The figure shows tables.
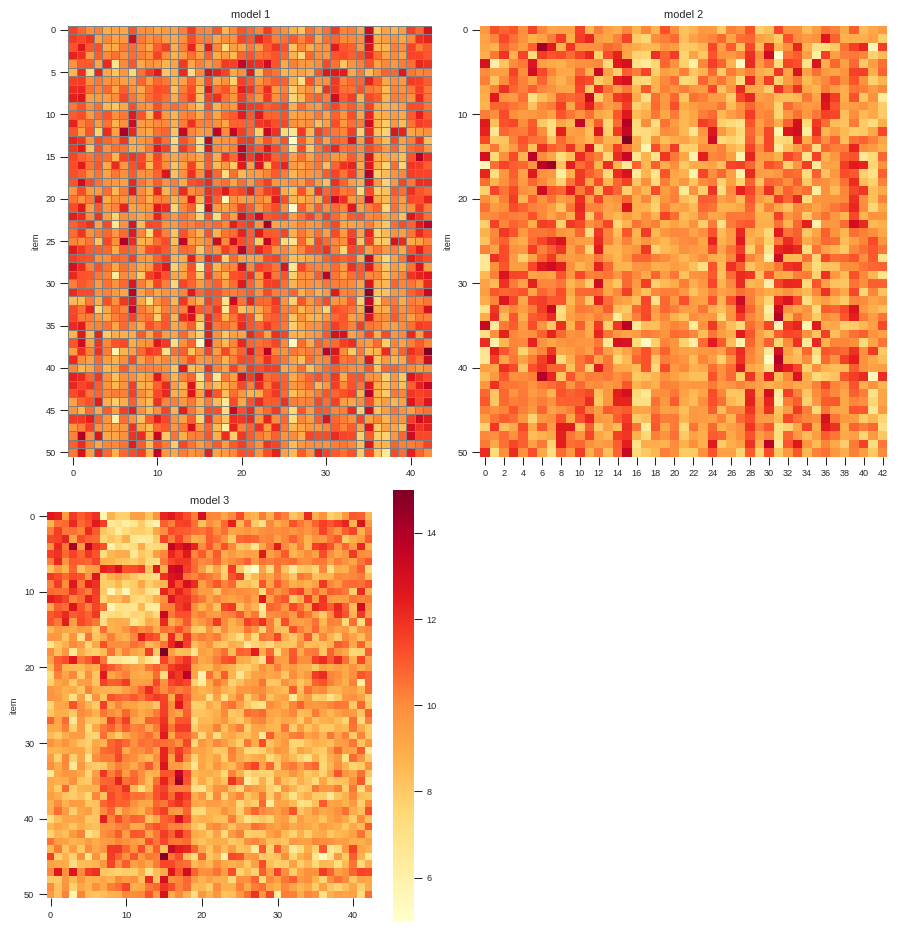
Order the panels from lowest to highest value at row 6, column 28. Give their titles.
model 3, model 1, model 2
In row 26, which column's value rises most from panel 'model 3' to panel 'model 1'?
20
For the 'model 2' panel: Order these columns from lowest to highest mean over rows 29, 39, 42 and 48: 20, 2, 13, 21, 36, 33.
21, 33, 13, 20, 2, 36
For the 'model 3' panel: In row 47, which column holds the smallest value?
13
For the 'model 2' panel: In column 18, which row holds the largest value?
3
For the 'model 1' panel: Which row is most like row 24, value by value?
10
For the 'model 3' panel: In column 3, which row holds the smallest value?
50
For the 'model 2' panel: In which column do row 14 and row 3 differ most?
2
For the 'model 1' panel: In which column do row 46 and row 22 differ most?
22
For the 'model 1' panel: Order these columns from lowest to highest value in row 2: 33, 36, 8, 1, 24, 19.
36, 19, 8, 33, 24, 1
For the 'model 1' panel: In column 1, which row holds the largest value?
48
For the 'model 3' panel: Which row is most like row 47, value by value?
9
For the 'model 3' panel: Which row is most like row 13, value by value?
10
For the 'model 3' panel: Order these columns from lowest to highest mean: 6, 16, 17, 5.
5, 6, 16, 17
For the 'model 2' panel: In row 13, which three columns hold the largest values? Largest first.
15, 24, 33
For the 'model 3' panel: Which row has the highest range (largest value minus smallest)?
45
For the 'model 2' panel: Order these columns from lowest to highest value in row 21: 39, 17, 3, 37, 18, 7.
18, 17, 7, 37, 3, 39
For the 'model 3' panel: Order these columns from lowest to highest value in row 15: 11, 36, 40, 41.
40, 36, 41, 11
